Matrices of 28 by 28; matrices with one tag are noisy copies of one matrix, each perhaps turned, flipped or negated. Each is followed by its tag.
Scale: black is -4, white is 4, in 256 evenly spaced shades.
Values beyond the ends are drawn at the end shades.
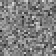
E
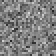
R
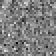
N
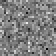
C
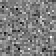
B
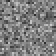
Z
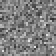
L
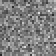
B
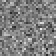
R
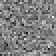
B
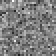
N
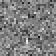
C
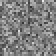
E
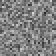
R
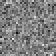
E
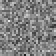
L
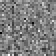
B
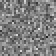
L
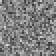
B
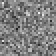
R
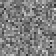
C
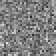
C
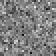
R
